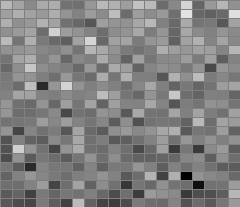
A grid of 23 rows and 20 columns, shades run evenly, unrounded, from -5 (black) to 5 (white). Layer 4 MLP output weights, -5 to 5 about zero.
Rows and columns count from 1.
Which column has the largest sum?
20
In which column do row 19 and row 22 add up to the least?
3
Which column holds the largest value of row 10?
6
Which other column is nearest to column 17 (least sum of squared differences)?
11
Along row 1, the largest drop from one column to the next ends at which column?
17
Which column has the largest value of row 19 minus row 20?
16
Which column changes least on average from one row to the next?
1
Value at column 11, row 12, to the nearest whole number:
0
